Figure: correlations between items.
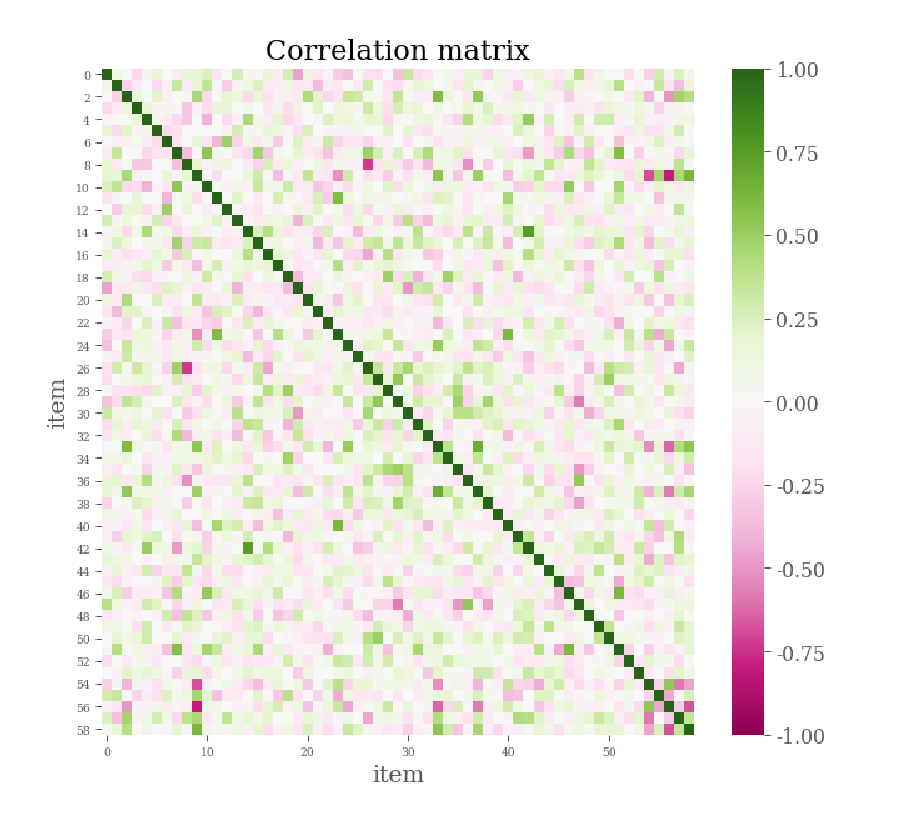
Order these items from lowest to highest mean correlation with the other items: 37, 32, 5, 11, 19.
19, 32, 5, 11, 37
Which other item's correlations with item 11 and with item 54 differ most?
33
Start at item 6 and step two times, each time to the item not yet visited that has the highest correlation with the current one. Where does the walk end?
57
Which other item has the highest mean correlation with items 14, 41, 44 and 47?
42
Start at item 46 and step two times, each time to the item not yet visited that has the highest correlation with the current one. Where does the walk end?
7
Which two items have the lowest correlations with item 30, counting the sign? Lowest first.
19, 48
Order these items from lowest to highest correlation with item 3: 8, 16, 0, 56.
8, 0, 16, 56
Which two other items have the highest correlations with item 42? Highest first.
14, 4
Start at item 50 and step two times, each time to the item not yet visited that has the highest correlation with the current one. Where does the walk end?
29
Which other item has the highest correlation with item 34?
18
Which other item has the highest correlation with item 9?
58
